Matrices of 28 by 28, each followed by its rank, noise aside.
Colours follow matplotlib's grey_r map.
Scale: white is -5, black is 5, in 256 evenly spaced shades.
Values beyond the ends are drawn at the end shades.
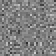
six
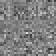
four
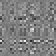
three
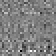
four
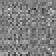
four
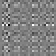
two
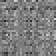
four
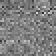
four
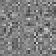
four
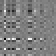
one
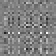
two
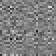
four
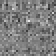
six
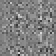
six
